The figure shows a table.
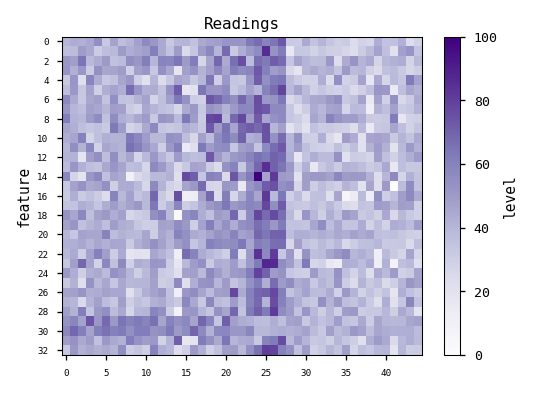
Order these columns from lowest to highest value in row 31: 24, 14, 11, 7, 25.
24, 7, 11, 25, 14
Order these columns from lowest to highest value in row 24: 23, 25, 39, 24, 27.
39, 27, 23, 25, 24
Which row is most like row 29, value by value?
30
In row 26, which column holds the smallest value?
14
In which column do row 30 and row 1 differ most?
25
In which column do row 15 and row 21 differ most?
22
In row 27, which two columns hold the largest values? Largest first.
26, 24
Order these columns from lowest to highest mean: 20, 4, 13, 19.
13, 4, 19, 20
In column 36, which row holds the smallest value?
16
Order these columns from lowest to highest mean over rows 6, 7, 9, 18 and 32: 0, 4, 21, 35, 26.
35, 4, 0, 21, 26
